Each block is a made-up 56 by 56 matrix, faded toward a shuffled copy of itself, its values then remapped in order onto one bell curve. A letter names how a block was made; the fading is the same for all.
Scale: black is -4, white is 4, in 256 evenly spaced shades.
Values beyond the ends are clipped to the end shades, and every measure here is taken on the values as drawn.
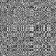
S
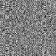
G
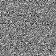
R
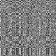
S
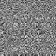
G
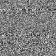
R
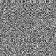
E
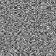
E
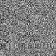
E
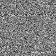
R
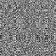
G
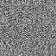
E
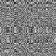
S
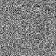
E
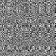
S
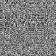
E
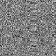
E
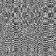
S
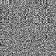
E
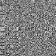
E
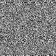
R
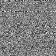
R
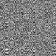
G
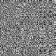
G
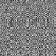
S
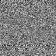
R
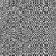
S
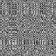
S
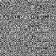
G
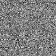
R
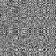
S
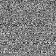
R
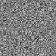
G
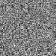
E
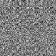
E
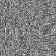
E
